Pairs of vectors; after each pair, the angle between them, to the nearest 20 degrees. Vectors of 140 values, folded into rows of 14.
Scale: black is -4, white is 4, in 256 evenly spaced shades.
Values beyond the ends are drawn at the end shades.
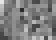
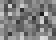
80 degrees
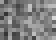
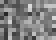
20 degrees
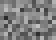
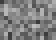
40 degrees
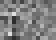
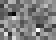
120 degrees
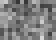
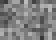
160 degrees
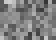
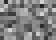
120 degrees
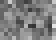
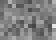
40 degrees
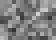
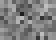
60 degrees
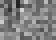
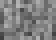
140 degrees
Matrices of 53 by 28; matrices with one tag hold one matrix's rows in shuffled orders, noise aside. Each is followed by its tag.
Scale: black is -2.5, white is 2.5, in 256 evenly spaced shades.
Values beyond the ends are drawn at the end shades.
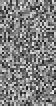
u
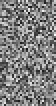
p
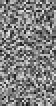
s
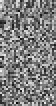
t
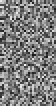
t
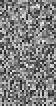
u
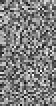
t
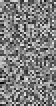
t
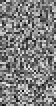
p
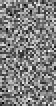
p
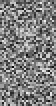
s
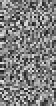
t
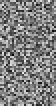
s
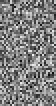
u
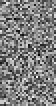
p
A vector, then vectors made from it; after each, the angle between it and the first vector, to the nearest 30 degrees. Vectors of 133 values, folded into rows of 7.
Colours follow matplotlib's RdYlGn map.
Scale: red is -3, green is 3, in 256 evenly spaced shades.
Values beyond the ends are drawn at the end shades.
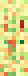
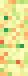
90 degrees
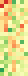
60 degrees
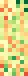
60 degrees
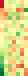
90 degrees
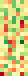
30 degrees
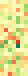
90 degrees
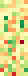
150 degrees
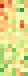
60 degrees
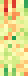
90 degrees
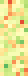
60 degrees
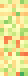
90 degrees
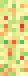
30 degrees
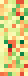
60 degrees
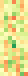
120 degrees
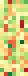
30 degrees
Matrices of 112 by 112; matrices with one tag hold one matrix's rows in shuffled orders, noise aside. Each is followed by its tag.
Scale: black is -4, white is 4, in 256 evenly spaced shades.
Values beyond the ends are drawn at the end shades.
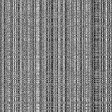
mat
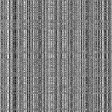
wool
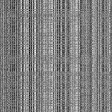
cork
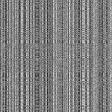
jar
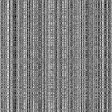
wool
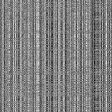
mat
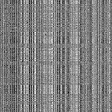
cork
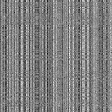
jar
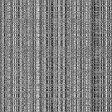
mat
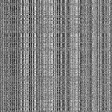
cork
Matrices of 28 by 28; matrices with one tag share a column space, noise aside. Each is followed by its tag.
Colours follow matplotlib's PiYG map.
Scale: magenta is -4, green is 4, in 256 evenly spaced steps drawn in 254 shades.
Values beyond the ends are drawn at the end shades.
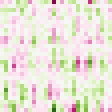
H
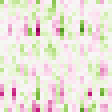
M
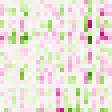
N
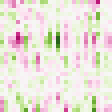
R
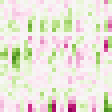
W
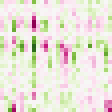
W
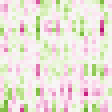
M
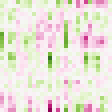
R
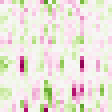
H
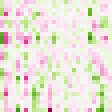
N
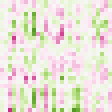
N
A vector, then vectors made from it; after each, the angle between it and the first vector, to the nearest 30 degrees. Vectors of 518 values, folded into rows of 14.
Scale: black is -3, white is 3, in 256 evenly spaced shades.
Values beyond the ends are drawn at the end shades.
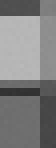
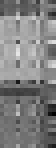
30 degrees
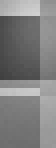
150 degrees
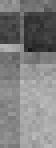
120 degrees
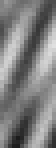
90 degrees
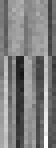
90 degrees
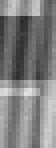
150 degrees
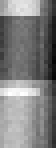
120 degrees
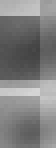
150 degrees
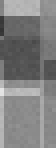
150 degrees
